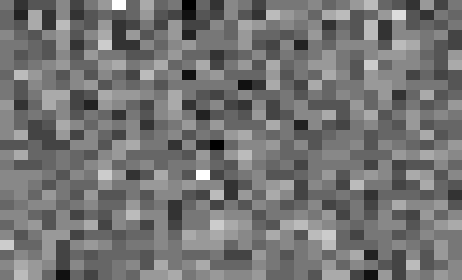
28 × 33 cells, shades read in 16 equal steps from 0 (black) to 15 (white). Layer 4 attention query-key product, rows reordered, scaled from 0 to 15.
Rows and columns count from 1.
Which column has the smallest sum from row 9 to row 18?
16
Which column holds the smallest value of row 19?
17
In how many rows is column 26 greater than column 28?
11
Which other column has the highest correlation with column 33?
22
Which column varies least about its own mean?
1
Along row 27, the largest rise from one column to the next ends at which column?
30
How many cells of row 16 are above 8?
8
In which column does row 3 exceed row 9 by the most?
18
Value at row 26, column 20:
7
